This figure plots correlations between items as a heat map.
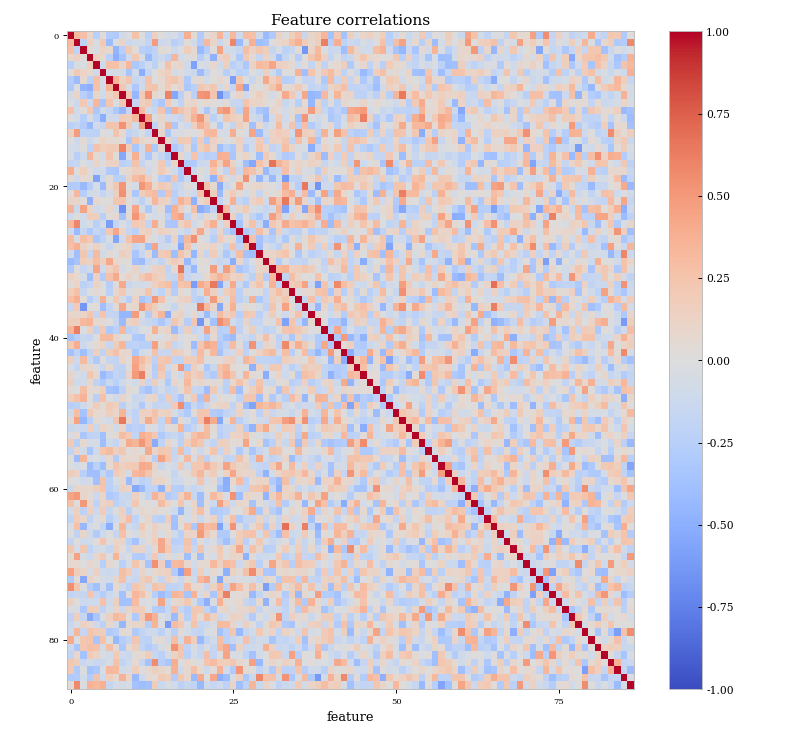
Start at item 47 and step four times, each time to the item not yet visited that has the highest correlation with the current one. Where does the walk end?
1
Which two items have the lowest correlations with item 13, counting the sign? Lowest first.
54, 29
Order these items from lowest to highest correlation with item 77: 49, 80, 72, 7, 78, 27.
80, 27, 72, 49, 78, 7
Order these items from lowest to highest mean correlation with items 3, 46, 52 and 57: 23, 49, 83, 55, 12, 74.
55, 12, 23, 83, 49, 74
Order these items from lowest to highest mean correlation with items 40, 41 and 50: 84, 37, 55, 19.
19, 37, 84, 55
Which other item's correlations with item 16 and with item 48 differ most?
39
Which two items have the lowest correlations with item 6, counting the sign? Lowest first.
25, 65
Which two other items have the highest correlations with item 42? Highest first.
85, 40
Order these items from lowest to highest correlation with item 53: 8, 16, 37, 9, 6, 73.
37, 16, 6, 73, 9, 8
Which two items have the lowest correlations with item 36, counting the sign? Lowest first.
2, 23
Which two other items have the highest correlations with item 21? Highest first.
51, 8
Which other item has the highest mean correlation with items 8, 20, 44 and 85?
36
